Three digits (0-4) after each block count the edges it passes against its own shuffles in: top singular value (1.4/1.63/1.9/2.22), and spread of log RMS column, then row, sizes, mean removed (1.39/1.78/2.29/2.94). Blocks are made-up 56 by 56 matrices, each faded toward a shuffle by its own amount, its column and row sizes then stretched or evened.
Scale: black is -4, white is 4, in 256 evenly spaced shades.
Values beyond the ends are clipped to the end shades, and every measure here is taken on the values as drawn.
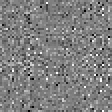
4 2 1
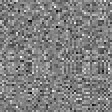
4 0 0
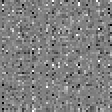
1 3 1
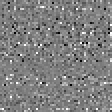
0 0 3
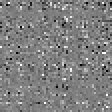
1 3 3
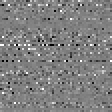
1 0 4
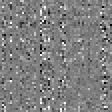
2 4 1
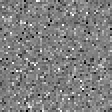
0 0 0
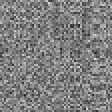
4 1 0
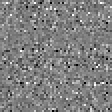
0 0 2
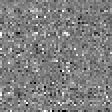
2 1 3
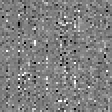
2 3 0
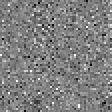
2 1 0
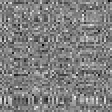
4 0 2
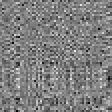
4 2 1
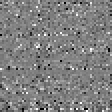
0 1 3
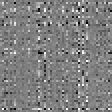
4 4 3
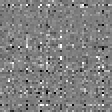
2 3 3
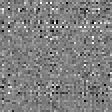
3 2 3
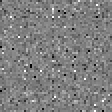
0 1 1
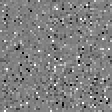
0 1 0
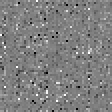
0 2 0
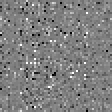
0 2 1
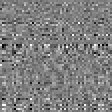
4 1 4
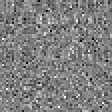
3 0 0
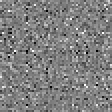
0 2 1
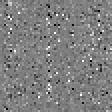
0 2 0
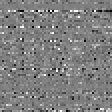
3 0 4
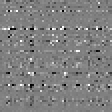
3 1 4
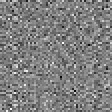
4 1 2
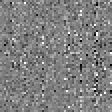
0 3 1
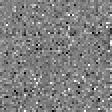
1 1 1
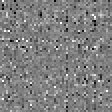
1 2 2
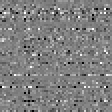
0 1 4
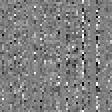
3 4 0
